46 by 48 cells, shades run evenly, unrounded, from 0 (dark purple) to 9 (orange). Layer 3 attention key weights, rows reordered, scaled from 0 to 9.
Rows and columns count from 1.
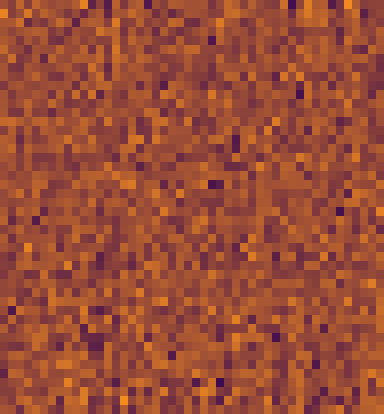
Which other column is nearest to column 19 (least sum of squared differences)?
42
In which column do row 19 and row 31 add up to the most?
33
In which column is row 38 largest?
30
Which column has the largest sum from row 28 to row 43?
48
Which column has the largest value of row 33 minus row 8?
14
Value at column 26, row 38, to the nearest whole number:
6
